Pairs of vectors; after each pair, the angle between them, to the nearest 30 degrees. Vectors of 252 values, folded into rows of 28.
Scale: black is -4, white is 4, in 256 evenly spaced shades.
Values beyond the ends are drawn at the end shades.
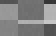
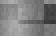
120 degrees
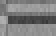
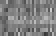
120 degrees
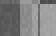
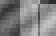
30 degrees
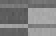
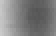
120 degrees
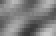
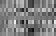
60 degrees
